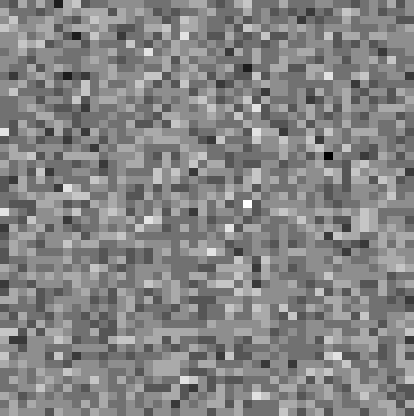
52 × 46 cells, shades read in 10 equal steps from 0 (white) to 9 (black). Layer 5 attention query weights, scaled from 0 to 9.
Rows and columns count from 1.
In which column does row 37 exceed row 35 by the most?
37
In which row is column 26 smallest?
29
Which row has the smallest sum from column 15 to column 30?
42
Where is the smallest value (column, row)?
28, 26
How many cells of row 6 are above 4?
23
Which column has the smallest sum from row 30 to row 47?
38
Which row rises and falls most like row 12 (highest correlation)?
46
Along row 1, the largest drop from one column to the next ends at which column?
8
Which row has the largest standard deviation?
10
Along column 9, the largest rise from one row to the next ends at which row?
5
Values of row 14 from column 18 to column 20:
3 6 4
